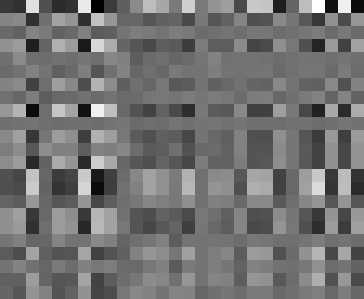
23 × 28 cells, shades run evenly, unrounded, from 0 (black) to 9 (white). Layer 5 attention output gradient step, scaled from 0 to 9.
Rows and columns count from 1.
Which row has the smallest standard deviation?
10
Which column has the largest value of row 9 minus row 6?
8
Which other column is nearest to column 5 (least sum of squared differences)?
9
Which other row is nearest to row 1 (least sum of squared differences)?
15
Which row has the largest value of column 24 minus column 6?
1
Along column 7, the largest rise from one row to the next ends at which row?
14
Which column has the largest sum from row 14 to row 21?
25
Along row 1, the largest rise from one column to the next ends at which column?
27
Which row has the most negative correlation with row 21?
12
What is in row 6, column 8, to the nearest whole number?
3
